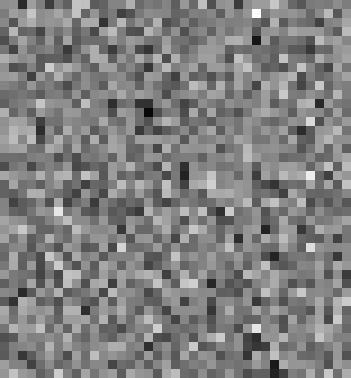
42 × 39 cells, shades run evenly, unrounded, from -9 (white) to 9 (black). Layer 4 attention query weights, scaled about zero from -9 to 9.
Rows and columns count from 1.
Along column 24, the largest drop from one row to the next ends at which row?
33
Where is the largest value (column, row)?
17, 13
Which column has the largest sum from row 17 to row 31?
11
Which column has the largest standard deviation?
29
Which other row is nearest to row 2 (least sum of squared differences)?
37
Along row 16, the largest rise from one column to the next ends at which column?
5
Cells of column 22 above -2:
35
